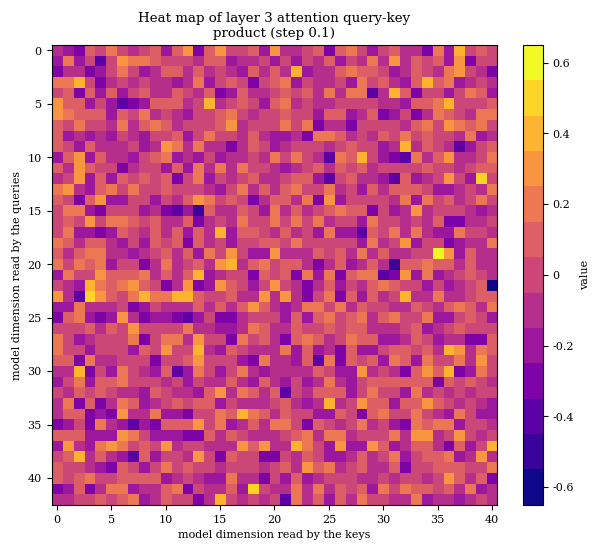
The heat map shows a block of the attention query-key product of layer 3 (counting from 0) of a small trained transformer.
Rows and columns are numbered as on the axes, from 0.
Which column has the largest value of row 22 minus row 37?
3
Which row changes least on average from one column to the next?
26
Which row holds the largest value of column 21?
23
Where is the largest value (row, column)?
19, 35
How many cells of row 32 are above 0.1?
4
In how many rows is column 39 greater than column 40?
20
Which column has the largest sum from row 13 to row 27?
25
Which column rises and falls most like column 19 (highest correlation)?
29
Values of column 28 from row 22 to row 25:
-0.1 -0.2 0.1 0.2
